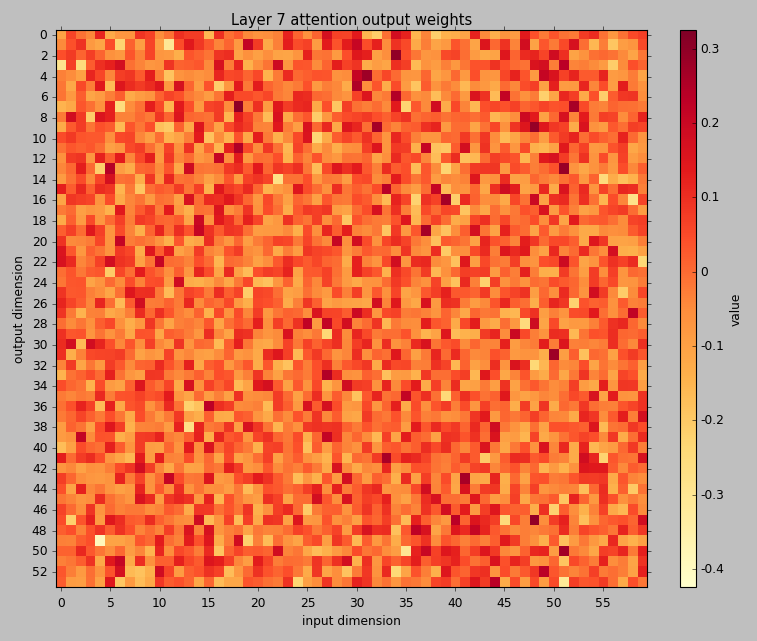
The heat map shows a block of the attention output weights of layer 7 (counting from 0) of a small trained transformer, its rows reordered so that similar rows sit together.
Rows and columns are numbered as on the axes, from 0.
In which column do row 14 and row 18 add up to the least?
22
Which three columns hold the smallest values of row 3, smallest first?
0, 2, 56
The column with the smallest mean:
7
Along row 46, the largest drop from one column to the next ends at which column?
50
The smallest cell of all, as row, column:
49, 4
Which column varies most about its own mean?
51
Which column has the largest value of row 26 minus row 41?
55
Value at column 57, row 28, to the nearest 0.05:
0.1
